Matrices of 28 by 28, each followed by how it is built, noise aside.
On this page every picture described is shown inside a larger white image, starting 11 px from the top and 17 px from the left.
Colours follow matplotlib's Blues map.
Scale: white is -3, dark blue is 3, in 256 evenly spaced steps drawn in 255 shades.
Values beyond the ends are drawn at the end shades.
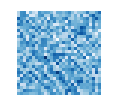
Toeplitz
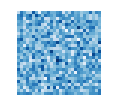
noise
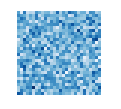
noise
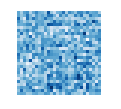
blocks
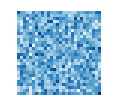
noise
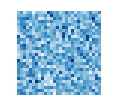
noise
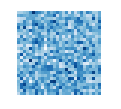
blocks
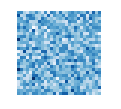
noise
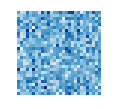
blocks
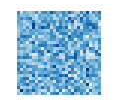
low rank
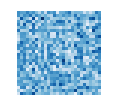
blocks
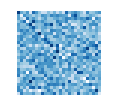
diagonal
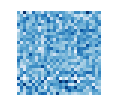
low rank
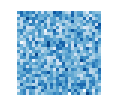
noise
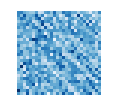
Toeplitz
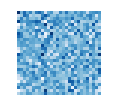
low rank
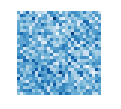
Toeplitz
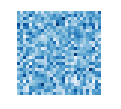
low rank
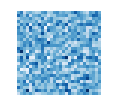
low rank
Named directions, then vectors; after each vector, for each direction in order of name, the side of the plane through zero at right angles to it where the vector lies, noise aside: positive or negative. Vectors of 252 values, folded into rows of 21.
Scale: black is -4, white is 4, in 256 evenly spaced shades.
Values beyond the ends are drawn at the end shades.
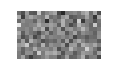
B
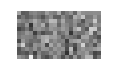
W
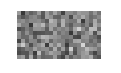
positive, positive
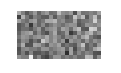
negative, positive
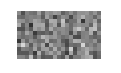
positive, positive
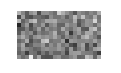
negative, positive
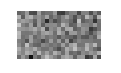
positive, negative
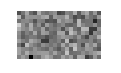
positive, negative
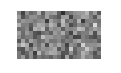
positive, positive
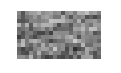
positive, positive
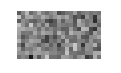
positive, negative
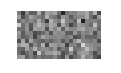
positive, positive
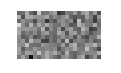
positive, negative
